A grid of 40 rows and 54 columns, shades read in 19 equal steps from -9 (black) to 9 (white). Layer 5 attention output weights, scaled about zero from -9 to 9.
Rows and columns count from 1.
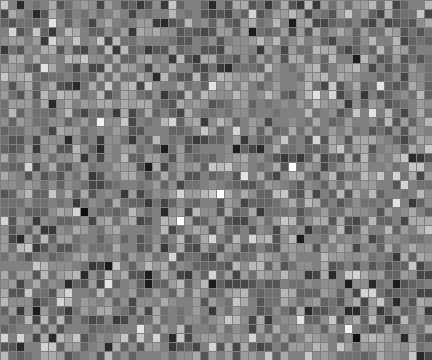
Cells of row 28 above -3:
41
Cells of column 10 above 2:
10
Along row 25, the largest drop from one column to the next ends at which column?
2
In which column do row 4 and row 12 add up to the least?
7
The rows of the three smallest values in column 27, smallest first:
32, 1, 35
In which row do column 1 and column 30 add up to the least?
17
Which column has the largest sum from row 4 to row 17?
40
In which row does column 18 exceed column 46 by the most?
37
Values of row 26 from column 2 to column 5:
-3 0 -2 2
